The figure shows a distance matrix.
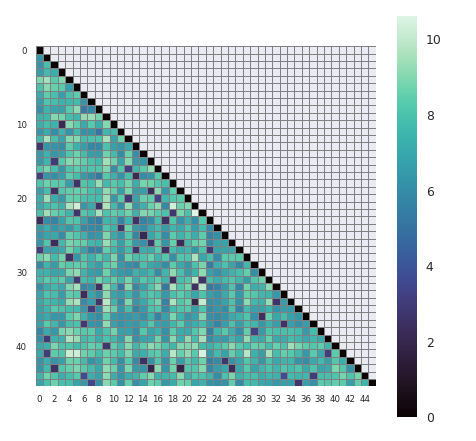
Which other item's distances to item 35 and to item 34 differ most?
21
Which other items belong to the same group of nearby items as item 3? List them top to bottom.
10
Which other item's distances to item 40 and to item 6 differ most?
9
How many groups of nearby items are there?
15
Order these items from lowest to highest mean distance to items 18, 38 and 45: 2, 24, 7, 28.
7, 24, 28, 2
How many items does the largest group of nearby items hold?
5
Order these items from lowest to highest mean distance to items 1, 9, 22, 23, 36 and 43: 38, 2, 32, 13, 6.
13, 2, 38, 32, 6
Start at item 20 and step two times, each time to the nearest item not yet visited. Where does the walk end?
16
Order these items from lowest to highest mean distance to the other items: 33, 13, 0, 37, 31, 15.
13, 0, 37, 33, 15, 31
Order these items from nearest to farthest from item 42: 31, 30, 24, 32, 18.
24, 30, 32, 31, 18
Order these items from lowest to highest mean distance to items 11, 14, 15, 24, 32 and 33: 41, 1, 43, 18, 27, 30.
43, 27, 30, 1, 41, 18
